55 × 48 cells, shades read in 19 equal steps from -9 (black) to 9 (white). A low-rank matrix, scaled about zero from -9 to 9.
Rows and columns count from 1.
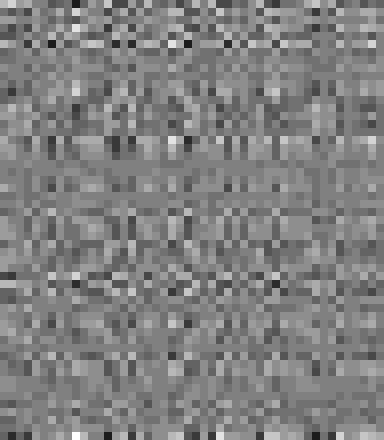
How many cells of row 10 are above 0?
9
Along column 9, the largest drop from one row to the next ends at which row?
6
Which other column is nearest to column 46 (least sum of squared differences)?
23
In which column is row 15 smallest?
10
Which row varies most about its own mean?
55
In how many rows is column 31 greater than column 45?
21
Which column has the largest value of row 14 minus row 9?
17
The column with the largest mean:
22
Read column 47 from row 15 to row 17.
2 -4 -1
